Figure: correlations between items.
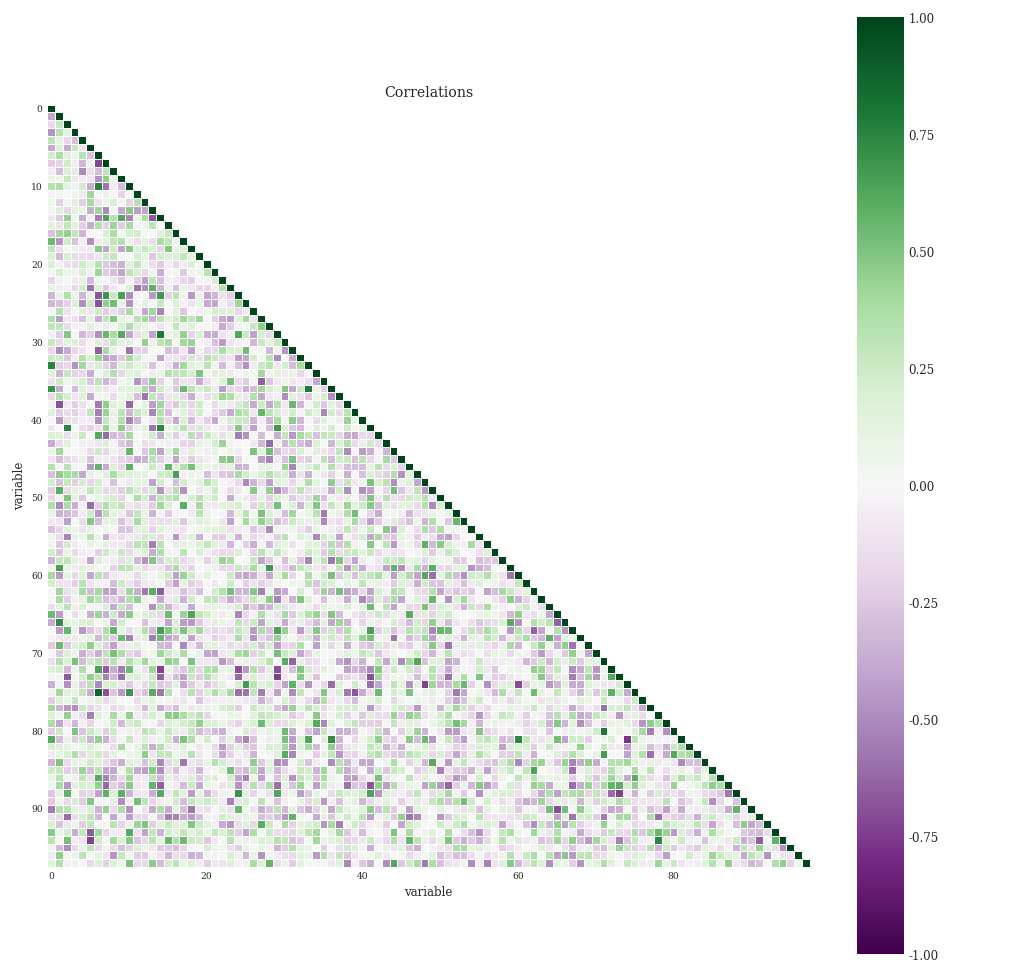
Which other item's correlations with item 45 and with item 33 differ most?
36
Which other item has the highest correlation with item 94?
78
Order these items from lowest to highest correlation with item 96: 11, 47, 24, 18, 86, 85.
18, 11, 47, 24, 86, 85
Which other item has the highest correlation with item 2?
41
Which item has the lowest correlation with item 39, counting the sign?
75
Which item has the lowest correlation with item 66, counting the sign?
65
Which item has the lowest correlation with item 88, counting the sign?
73
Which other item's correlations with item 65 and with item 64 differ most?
90
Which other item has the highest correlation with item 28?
59
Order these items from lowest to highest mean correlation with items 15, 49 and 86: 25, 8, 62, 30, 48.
25, 48, 8, 30, 62
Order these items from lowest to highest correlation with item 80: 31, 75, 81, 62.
31, 62, 81, 75
